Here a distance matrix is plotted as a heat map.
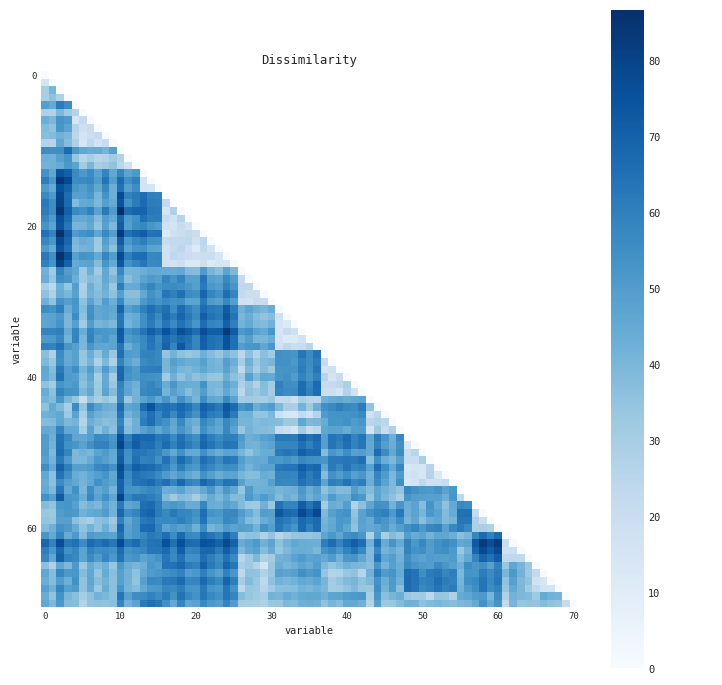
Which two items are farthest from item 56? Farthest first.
10, 2
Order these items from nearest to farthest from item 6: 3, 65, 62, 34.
65, 3, 34, 62
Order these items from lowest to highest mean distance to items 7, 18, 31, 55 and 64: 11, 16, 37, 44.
37, 16, 11, 44
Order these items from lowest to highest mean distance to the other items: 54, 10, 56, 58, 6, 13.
6, 56, 54, 58, 13, 10
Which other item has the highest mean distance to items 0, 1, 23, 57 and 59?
62
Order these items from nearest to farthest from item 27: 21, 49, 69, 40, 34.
69, 49, 40, 34, 21
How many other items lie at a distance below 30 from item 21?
9
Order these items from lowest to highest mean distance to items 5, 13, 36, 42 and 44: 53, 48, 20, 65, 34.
65, 34, 20, 53, 48
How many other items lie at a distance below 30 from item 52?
6
